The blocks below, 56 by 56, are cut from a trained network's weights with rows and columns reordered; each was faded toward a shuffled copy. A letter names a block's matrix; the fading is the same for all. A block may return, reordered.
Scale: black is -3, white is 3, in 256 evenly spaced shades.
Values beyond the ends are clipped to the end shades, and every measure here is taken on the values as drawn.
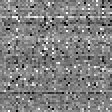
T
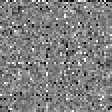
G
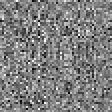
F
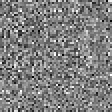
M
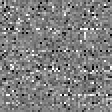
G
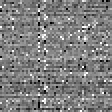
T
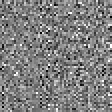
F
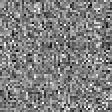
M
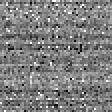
T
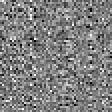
F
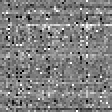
T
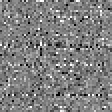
G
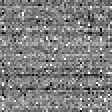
T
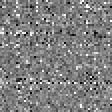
G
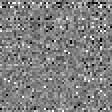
G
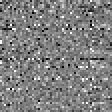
G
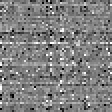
T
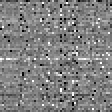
T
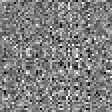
F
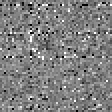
G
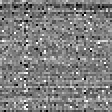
T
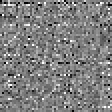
G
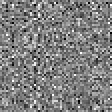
F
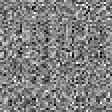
M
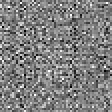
M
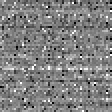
T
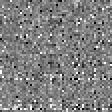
G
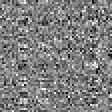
F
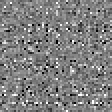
G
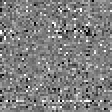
G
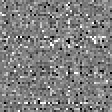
G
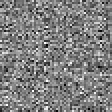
M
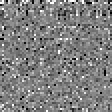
G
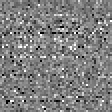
G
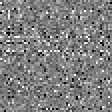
G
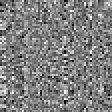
F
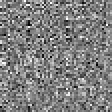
M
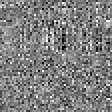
F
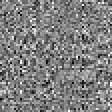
F
